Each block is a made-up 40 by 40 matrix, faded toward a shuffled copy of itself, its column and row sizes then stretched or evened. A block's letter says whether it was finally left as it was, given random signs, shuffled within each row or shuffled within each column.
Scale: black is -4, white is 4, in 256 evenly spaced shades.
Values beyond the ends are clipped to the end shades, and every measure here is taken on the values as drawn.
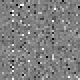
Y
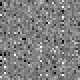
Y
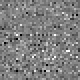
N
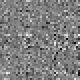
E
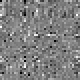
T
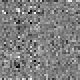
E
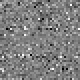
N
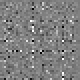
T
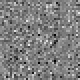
Y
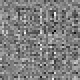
T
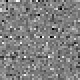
N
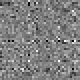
T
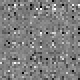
E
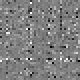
E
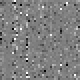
Y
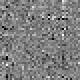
E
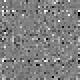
E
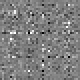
E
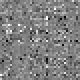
E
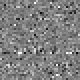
N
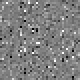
Y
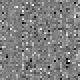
Y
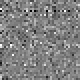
E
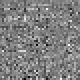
E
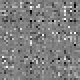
E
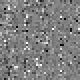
Y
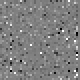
Y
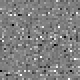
N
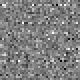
N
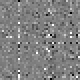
E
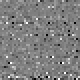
N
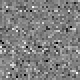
N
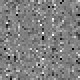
Y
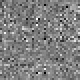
E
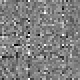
E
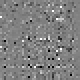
T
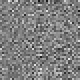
T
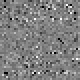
N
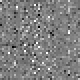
Y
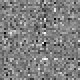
E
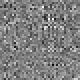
T
